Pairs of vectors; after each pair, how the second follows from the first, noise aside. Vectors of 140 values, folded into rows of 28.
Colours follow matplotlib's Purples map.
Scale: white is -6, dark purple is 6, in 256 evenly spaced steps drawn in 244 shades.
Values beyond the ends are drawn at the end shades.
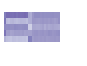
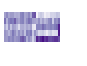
reversed, scaled up.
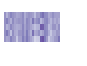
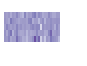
negated, partly zeroed.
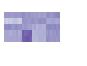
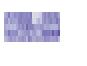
reversed, negated.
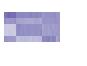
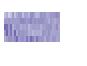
negated, partly zeroed.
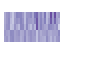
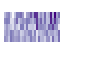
scaled up.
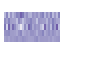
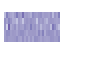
partly zeroed.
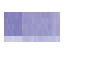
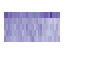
reversed, negated.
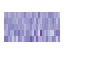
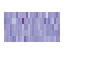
reversed, partly zeroed.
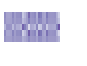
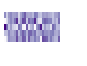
reversed, scaled up.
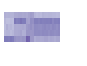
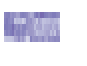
negated.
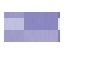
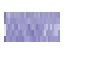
reversed, partly zeroed.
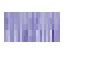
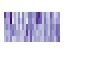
reversed, scaled up.
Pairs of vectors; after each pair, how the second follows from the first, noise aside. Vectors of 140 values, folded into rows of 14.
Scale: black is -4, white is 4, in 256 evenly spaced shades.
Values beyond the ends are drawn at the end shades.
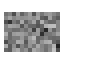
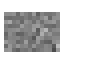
negated, shrunk.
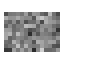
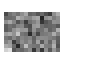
sign-scrambled.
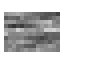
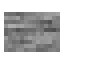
negated, shrunk.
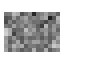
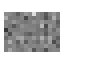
negated, partly zeroed.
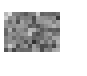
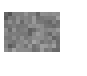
negated, shrunk.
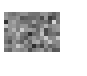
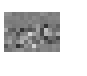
negated, partly zeroed.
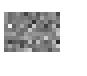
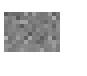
wrapped around, shrunk.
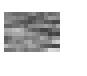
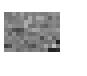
negated, partly zeroed.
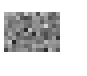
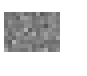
negated, shrunk.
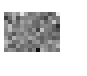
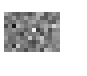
wrapped around.
